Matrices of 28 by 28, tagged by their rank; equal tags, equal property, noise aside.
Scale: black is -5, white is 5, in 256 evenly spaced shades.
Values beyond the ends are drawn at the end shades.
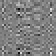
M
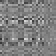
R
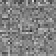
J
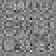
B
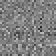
J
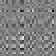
R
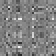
M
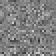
J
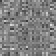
B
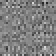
B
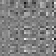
R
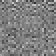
B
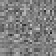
B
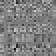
B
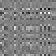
R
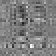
M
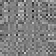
M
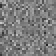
J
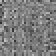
J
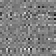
M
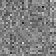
J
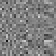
M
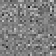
J
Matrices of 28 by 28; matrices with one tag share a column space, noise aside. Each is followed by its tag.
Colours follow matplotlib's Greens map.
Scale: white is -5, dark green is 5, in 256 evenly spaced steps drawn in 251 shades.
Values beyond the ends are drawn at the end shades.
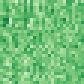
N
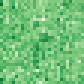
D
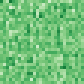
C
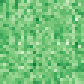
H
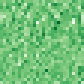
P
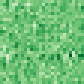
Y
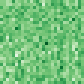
D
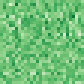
P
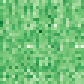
N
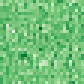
Y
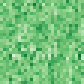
Y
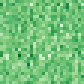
Y
